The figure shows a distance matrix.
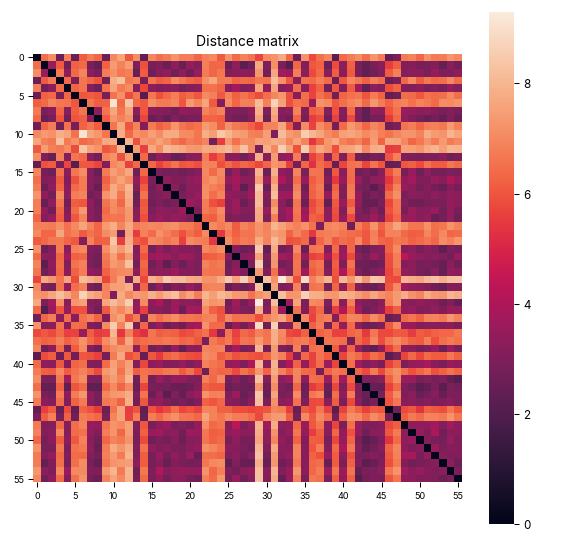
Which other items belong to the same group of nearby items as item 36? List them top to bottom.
6, 24
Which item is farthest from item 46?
11
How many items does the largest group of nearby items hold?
35
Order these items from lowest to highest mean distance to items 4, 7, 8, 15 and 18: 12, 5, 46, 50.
50, 46, 5, 12
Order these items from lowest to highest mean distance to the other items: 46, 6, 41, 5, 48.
48, 46, 5, 41, 6
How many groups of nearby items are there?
7
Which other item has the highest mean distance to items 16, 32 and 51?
29
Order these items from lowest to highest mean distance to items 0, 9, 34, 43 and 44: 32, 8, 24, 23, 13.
8, 13, 32, 24, 23
